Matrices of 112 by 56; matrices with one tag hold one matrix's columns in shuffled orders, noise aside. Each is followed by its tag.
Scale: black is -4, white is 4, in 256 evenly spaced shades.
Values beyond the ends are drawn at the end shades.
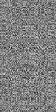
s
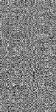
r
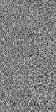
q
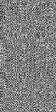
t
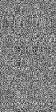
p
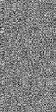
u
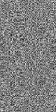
u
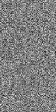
u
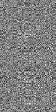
s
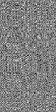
t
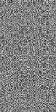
r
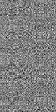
s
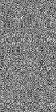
p
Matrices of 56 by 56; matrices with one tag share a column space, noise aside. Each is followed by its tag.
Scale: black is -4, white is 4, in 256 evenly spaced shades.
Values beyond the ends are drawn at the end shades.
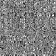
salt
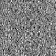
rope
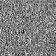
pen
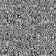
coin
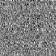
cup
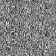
rope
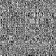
salt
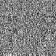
pen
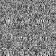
coin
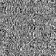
rope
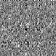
cup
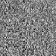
rope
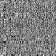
salt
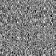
coin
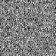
rope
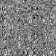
coin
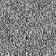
pen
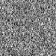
rope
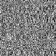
coin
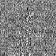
pen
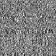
pen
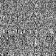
pen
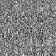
pen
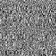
coin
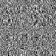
coin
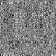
salt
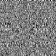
cup
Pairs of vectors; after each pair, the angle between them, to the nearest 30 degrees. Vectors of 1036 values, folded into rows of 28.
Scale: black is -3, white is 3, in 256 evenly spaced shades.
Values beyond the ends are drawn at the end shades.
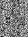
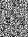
30 degrees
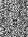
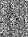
90 degrees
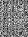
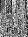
90 degrees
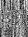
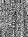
60 degrees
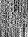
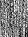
150 degrees
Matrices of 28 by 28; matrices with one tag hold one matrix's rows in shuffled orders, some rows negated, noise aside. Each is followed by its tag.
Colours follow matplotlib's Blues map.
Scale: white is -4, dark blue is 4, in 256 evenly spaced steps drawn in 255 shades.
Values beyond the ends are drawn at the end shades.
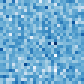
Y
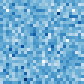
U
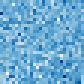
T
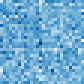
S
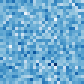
Y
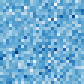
Y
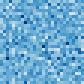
U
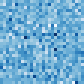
Y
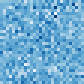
Y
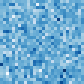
T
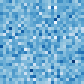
Y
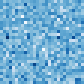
U
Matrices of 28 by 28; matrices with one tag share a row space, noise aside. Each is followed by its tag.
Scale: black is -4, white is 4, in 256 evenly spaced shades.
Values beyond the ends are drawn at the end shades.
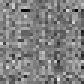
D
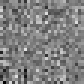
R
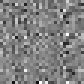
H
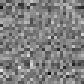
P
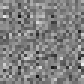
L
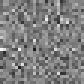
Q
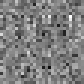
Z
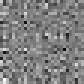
R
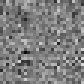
D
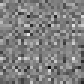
P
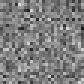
P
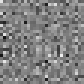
R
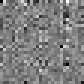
H
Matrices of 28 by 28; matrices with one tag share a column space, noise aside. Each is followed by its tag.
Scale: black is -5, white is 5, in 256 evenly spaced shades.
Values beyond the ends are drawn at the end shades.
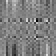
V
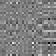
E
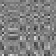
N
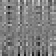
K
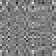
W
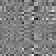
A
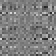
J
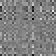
A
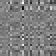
W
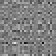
E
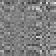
W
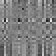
V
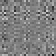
A
